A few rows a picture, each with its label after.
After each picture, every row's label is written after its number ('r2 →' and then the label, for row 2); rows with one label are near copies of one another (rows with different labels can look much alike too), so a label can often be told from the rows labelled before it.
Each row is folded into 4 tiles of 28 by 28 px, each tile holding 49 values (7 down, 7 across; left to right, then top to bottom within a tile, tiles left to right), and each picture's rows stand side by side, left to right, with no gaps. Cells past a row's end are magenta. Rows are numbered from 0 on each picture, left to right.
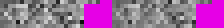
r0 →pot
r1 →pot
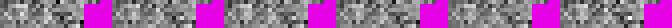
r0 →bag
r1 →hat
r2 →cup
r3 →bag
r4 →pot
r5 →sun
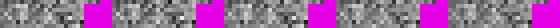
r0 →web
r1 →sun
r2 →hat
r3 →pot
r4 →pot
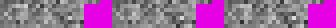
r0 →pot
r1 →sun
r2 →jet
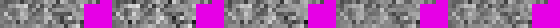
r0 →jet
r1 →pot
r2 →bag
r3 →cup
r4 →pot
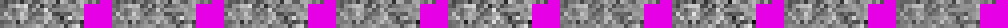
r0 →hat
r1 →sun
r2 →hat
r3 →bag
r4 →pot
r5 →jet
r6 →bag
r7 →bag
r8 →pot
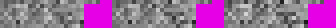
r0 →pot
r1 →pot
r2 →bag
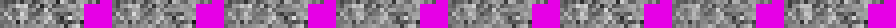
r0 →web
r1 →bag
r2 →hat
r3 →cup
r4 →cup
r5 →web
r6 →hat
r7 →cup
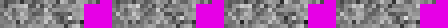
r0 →cup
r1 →sun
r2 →pot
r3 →sun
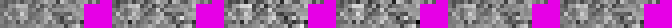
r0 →jet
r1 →sun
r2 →hat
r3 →bag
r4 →cup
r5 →jet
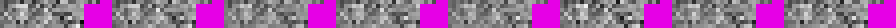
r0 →bag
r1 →pot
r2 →cup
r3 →cup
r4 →web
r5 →web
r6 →hat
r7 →hat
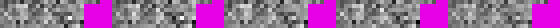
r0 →sun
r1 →hat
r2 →bag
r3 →pot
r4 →web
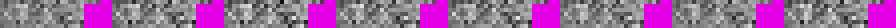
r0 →web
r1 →pot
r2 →sun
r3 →web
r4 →sun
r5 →jet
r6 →bag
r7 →web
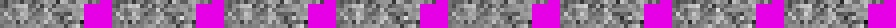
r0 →bag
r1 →sun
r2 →jet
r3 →web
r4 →bag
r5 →hat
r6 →pot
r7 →bag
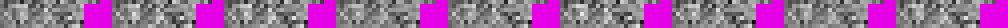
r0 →cup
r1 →jet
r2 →cup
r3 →bag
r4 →pot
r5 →bag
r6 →bag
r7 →cup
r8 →cup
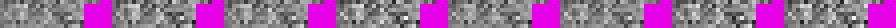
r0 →hat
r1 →cup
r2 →cup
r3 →sun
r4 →bag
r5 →sun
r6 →hat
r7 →jet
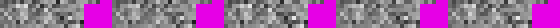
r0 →web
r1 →sun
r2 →hat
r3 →hat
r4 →web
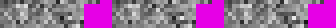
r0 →web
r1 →web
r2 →jet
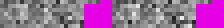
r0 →hat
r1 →hat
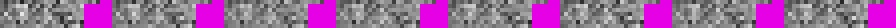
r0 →jet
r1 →jet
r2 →web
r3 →pot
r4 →bag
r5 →pot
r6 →sun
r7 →sun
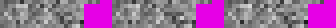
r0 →pot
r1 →hat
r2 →pot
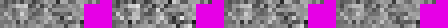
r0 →bag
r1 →web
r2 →bag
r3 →bag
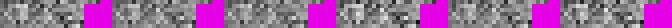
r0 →web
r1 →pot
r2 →hat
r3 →cup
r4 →bag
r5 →cup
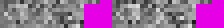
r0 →jet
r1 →cup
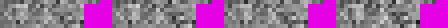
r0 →pot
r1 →web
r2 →cup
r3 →cup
